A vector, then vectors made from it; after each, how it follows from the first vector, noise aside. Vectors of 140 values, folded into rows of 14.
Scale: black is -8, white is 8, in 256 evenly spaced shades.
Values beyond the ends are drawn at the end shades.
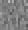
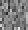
reversed, scaled up.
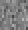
wrapped around.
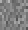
sign-scrambled.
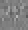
reversed, negated, partly zeroed.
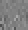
reversed, negated, partly zeroed.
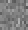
sign-scrambled.
